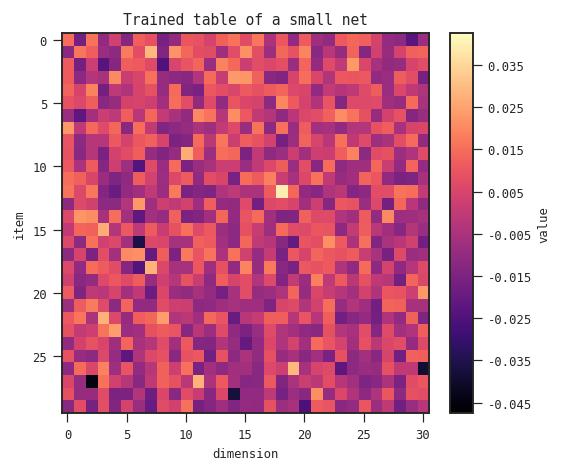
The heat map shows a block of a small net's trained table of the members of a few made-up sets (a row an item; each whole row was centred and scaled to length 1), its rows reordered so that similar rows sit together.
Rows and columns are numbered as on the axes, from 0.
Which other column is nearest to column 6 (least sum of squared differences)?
24
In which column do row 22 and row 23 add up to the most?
3
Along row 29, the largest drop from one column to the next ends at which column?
11
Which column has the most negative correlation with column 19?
13
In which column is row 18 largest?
7
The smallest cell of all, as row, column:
27, 2
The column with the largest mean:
0
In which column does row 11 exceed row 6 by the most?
1
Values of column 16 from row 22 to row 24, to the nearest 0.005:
0 -0.01 -0.01
